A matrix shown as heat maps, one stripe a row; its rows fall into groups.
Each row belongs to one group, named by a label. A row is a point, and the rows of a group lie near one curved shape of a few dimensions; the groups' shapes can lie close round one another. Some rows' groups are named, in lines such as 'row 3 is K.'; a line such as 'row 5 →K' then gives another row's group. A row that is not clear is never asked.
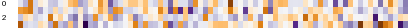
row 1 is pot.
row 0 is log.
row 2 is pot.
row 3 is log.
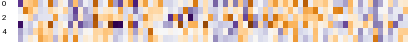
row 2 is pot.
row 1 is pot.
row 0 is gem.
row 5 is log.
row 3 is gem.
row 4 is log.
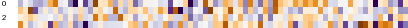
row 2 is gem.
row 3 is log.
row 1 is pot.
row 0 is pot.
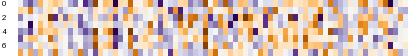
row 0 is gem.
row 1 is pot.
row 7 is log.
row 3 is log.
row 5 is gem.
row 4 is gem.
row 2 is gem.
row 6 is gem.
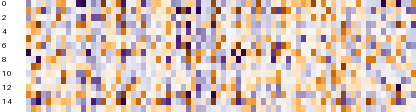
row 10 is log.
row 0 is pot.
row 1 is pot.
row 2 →pot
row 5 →log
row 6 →pot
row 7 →gem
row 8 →log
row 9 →pot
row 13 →pot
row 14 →gem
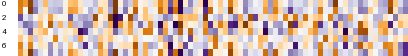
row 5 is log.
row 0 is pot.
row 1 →pot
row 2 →gem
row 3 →gem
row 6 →log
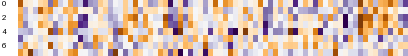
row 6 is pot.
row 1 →log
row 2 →log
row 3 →log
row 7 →pot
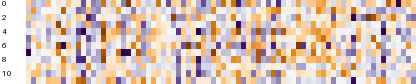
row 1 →log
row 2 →log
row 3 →pot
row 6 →gem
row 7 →gem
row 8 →pot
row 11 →log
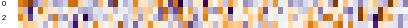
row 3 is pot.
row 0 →pot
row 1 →log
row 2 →log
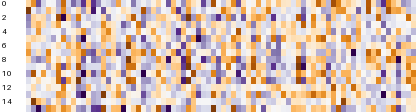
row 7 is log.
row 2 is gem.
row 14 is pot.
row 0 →log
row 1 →log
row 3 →gem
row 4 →log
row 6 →gem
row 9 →gem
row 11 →gem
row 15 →gem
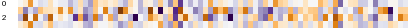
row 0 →pot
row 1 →gem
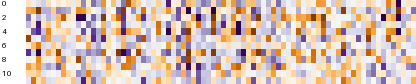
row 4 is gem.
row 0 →gem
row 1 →pot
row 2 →pot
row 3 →log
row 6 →pot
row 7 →gem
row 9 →pot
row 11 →pot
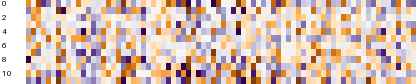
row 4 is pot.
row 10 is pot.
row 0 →pot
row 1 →gem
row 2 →pot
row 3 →log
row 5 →log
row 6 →gem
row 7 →log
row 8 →gem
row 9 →gem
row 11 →gem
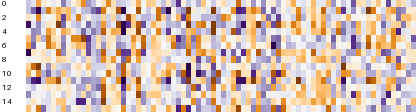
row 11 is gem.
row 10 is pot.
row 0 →log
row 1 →gem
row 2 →gem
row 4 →gem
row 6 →log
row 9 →pot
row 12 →gem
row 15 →pot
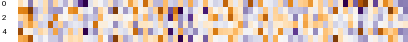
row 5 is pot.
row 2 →log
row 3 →gem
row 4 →log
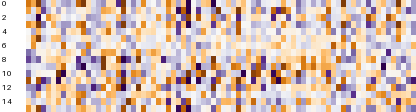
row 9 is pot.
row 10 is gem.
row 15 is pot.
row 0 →pot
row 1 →pot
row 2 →log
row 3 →pot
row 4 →log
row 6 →log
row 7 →log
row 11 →pot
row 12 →gem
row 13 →log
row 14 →gem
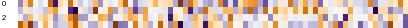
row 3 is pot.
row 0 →gem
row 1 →pot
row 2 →log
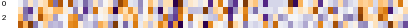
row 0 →gem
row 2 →log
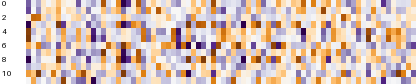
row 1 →log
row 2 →pot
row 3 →gem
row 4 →log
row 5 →log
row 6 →pot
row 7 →gem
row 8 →gem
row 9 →log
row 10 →pot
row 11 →log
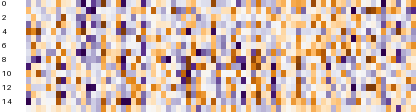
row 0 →pot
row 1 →log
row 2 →log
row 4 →pot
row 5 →log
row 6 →pot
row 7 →pot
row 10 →pot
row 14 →gem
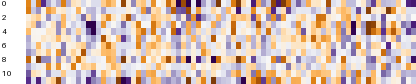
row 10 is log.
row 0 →pot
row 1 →log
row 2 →pot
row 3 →log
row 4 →log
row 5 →gem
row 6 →log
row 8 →pot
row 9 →log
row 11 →gem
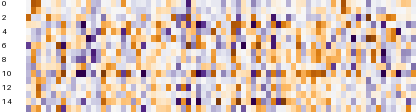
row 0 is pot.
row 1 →pot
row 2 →log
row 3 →pot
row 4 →gem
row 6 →gem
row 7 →log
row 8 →log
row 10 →pot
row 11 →gem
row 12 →pot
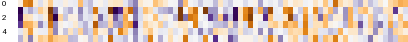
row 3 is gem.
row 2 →gem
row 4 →gem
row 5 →log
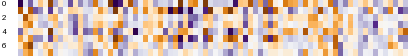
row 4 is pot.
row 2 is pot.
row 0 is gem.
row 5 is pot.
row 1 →pot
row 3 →pot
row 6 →pot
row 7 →pot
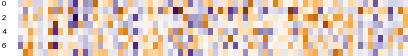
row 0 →pot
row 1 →gem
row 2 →pot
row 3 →log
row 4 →gem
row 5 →log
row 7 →pot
